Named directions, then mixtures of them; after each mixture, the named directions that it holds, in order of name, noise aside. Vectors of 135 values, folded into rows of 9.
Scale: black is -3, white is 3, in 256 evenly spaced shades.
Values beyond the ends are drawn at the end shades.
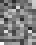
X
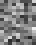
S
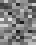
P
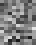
P, S.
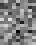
P.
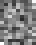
S, X.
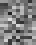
P, S.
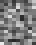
S, X.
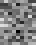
P.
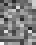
X.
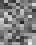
P, X.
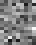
S.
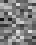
P.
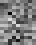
P, S.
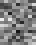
P.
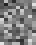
P, X.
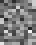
X.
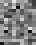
X.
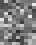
P, X.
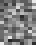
S, X.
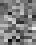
P, S.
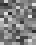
P, X.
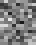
P.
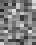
S, X.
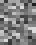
S, X.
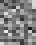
X.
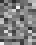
X.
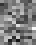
P, S.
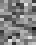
S.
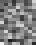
S, X.
